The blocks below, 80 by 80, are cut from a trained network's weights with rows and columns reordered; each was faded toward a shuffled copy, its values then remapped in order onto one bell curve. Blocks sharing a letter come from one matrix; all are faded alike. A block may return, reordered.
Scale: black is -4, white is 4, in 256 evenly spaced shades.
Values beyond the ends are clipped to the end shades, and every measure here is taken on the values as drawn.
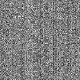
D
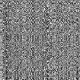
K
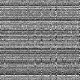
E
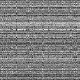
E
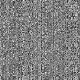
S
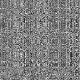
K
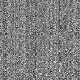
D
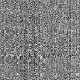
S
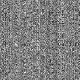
S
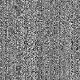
S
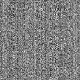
S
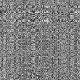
K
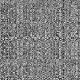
K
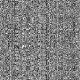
S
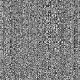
S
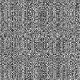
K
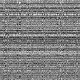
E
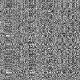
K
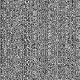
S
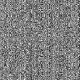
S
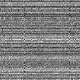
E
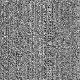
S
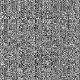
S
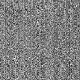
D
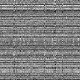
E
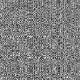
K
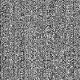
D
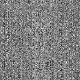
S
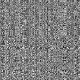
S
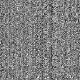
D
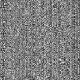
S
